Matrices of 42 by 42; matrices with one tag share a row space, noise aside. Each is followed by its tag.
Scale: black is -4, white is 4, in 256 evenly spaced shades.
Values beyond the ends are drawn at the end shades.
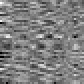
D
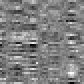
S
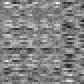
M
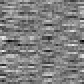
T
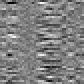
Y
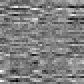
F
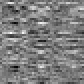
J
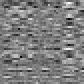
M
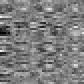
D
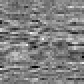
F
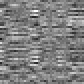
F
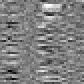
Y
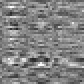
J
